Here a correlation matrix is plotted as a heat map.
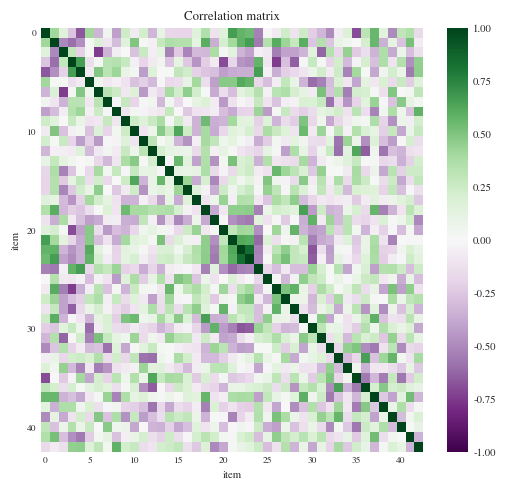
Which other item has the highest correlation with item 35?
12
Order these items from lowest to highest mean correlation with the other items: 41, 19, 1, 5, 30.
19, 30, 5, 41, 1
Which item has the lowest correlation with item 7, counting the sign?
32
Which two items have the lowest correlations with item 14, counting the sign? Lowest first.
2, 38
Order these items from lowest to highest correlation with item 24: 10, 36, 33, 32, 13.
13, 10, 32, 36, 33
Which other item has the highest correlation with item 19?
30
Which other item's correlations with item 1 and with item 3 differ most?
26
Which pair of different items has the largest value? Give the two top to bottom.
22, 23
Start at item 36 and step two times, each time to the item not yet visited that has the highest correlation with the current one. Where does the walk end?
39
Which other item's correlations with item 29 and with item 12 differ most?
36
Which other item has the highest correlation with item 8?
42
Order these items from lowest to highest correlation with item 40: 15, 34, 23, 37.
15, 34, 23, 37
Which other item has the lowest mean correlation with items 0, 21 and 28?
24
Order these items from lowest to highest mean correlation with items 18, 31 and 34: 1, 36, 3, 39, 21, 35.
3, 36, 39, 21, 35, 1
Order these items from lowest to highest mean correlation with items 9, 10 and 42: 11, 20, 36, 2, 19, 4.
19, 20, 2, 11, 36, 4
